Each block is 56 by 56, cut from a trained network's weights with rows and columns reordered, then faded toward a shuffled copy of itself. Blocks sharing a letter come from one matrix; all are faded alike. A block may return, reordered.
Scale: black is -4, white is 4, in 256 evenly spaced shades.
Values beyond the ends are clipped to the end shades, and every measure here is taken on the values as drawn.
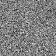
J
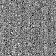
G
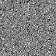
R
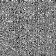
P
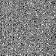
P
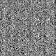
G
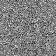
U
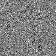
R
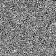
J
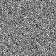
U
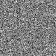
U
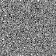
R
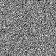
U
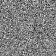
U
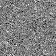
R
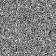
R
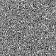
R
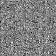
P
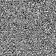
U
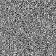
U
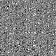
P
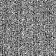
G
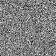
J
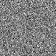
U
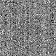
G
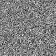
U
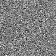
J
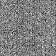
G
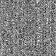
G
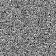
J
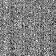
G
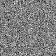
U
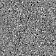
R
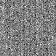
G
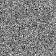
J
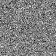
J
